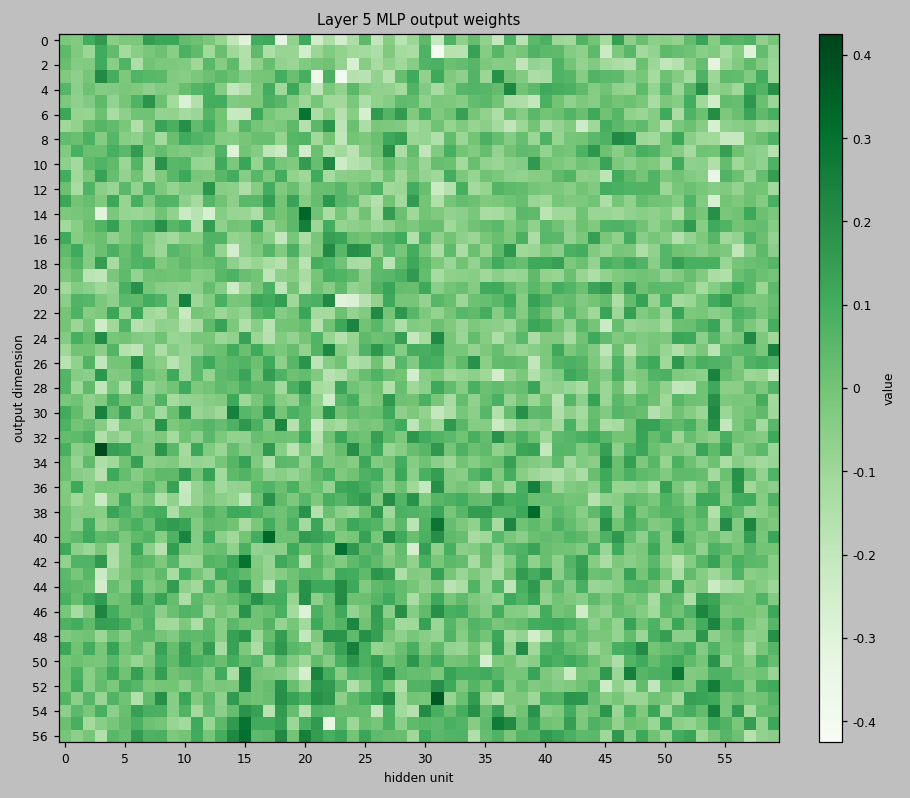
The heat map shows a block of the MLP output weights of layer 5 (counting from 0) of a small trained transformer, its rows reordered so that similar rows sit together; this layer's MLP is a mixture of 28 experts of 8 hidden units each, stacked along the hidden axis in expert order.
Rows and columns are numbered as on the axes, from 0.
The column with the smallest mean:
11
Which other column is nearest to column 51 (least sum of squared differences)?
47
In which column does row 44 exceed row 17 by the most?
14
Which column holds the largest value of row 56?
15
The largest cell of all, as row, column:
33, 3
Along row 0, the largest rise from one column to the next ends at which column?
16
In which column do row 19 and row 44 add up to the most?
23
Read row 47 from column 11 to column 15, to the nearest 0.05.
-0.15 0.05 -0.05 0.05 0
